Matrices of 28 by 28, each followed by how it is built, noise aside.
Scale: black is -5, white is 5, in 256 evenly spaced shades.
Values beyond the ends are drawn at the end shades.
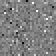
sparse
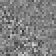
lower triangular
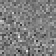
lower triangular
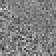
lower triangular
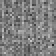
blocks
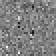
uneven columns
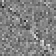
banded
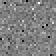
sparse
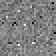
sparse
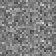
repeating rows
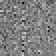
uneven columns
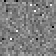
sparse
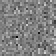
uneven columns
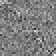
banded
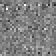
uneven rows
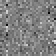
uneven columns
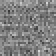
blocks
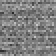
blocks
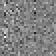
uneven columns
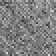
Toeplitz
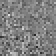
lower triangular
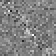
banded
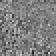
lower triangular
